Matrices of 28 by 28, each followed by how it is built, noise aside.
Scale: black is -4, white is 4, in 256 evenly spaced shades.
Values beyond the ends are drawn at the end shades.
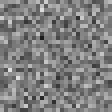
blocks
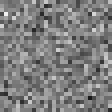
noise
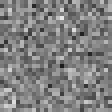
noise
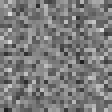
repeating rows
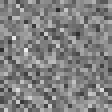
Toeplitz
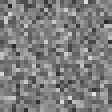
noise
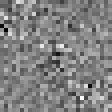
block diagonal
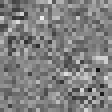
block diagonal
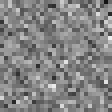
Toeplitz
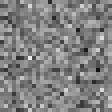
repeating rows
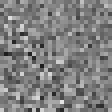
lower triangular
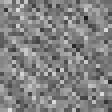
Toeplitz
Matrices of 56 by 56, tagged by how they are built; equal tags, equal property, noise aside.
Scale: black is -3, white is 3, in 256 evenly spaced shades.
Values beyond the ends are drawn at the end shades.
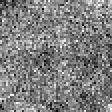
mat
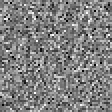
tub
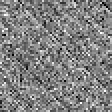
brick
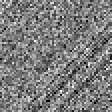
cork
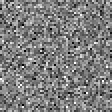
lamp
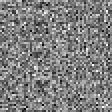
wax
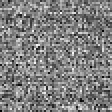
wax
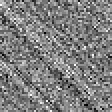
brick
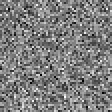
tub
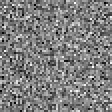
lamp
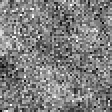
mat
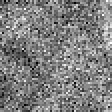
mat
